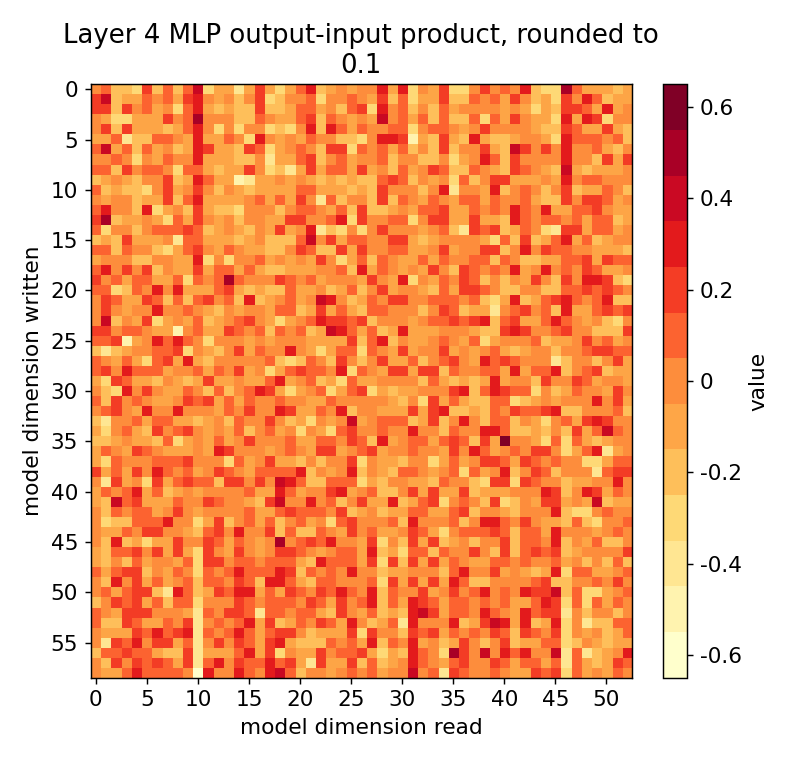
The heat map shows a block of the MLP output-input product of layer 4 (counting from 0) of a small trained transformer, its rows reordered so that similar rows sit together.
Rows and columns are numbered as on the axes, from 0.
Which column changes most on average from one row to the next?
1
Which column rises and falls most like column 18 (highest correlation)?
2
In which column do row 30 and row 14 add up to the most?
39
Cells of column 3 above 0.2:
2
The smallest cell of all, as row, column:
58, 10
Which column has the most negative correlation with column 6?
26
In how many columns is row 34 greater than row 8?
25
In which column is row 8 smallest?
19
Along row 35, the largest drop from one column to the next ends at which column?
41
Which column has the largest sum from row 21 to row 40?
40
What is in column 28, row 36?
-0.1
